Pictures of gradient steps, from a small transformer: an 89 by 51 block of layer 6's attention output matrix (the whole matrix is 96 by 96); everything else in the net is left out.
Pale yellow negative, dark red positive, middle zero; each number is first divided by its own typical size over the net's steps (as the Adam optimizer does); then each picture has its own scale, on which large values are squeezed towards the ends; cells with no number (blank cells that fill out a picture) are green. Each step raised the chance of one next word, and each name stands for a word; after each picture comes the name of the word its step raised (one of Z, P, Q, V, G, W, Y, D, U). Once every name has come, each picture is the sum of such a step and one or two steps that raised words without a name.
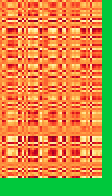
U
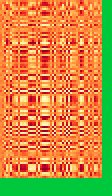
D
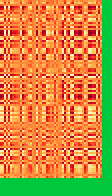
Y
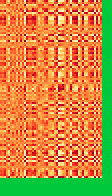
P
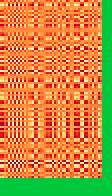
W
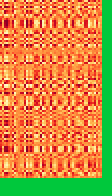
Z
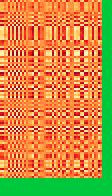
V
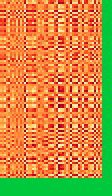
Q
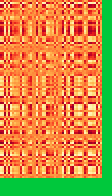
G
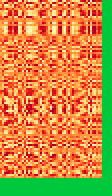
G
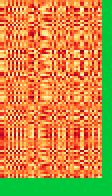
Y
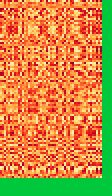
P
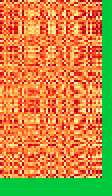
P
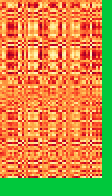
W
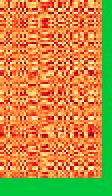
Z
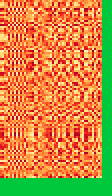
U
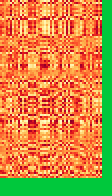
Q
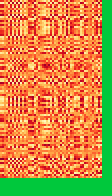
Q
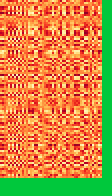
Y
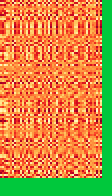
W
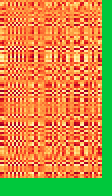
D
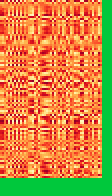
V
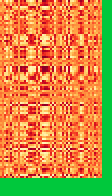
P
